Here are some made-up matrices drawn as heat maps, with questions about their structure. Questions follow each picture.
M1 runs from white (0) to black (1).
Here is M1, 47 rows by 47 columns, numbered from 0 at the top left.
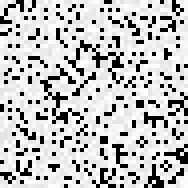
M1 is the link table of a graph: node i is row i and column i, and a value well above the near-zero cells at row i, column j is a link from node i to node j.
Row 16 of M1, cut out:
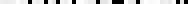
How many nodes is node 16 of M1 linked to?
11
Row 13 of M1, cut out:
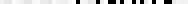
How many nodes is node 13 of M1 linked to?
10
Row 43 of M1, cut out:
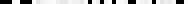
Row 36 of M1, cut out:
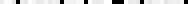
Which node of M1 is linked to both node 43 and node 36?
node 28
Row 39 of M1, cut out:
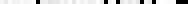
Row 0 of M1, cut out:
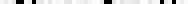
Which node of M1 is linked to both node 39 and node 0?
node 26
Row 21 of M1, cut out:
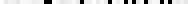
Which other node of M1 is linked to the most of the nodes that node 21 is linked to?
node 4
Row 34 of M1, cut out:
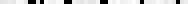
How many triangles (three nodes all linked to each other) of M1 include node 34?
8
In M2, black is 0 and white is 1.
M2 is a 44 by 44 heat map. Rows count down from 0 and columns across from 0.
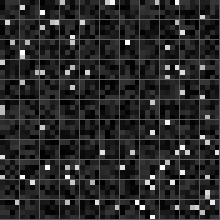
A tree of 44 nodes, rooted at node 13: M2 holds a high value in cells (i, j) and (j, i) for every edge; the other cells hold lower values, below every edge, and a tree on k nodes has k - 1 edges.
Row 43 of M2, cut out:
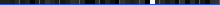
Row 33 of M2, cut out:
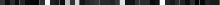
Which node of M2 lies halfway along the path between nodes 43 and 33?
35
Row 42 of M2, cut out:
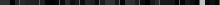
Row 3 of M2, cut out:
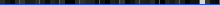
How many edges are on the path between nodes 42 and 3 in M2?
2
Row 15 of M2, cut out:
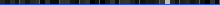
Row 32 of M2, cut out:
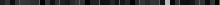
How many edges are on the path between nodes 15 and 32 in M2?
2
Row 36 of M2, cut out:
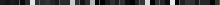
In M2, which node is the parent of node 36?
14
